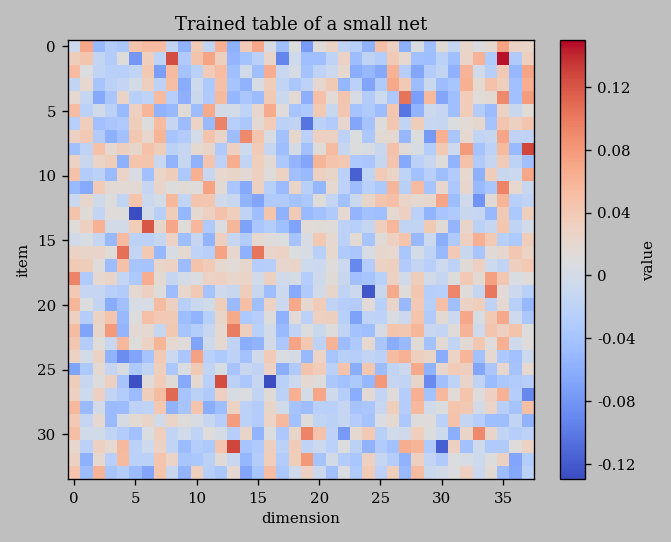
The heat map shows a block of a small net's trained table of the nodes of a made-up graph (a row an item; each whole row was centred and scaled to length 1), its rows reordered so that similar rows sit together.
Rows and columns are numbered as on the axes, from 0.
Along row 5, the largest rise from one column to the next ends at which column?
11
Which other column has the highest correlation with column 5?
21
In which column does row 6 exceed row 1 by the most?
5
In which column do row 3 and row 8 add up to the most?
37
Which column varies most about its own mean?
13
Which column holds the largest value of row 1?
35
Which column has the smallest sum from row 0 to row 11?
19
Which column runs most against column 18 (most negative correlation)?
26
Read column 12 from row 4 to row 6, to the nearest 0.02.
0.06 0 0.1
